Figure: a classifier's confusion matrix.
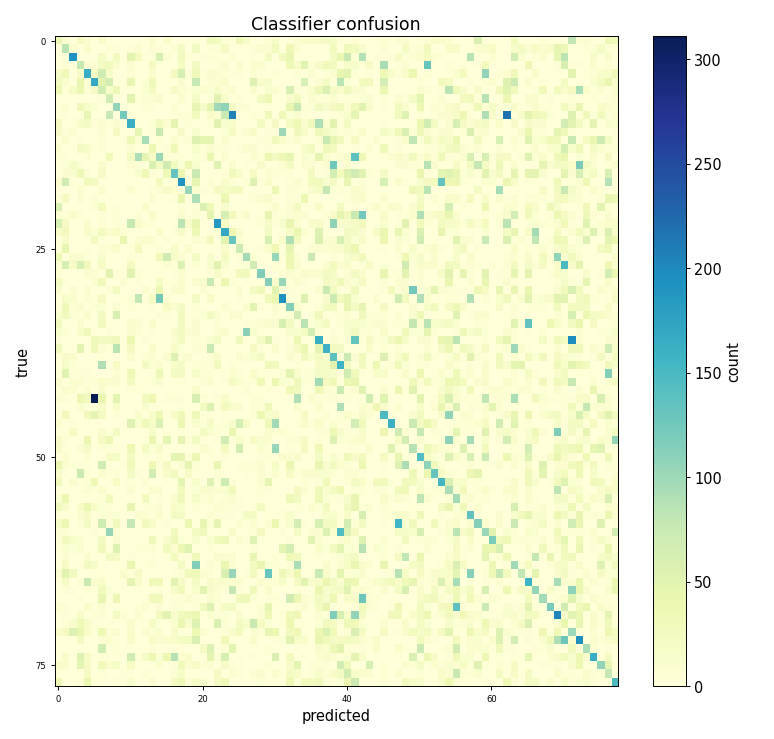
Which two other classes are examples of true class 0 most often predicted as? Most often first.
71, 58
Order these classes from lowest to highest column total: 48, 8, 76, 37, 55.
8, 48, 37, 76, 55
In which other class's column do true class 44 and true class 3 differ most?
51
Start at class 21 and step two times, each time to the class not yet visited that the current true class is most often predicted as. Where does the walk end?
39
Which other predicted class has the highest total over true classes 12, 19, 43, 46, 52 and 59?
5
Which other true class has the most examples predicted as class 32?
24
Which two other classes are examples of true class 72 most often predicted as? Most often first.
70, 69
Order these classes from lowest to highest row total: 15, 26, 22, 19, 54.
19, 54, 26, 15, 22
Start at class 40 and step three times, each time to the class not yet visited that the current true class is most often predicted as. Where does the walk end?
50
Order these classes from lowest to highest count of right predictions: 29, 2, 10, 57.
29, 57, 10, 2
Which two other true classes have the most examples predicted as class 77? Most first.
48, 59
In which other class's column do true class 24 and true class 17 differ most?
53
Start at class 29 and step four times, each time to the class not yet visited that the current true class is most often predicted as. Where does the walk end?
36
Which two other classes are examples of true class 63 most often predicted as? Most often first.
19, 33
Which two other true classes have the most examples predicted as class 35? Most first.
26, 60
